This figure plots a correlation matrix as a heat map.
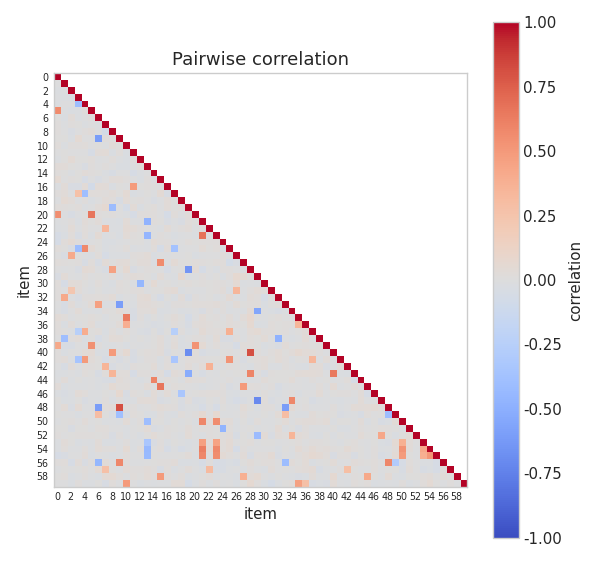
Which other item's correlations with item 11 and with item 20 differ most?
5
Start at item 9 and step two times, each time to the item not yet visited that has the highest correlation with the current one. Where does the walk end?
56
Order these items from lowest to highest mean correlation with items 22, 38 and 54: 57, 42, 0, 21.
0, 57, 42, 21
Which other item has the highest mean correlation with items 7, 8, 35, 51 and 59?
10
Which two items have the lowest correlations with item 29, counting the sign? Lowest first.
47, 34
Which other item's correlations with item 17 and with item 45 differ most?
15
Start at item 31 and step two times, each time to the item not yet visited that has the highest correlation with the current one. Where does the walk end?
2
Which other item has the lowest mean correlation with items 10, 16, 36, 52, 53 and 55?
13
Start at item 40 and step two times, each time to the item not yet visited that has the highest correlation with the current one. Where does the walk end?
43
